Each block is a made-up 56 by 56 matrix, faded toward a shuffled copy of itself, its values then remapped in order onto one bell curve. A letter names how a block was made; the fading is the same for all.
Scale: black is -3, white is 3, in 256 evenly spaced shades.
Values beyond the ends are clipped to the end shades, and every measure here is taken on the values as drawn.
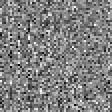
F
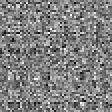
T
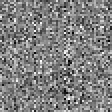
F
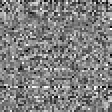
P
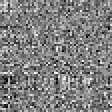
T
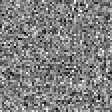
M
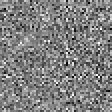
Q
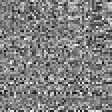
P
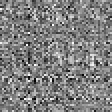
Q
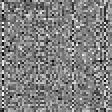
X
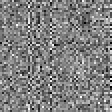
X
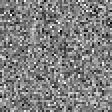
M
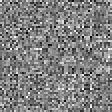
T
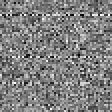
P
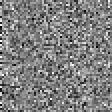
F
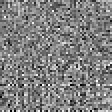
P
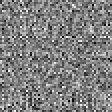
T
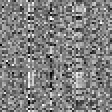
X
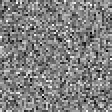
M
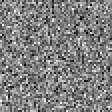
M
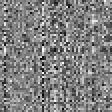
X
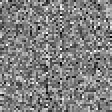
F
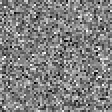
M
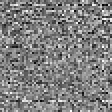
P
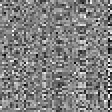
X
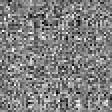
Q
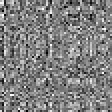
X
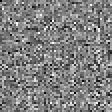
Q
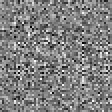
Q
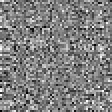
Q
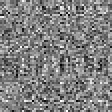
T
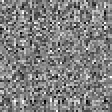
T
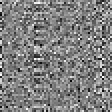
X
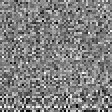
P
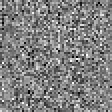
F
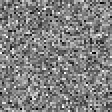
M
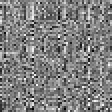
X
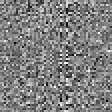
X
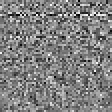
P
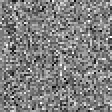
F
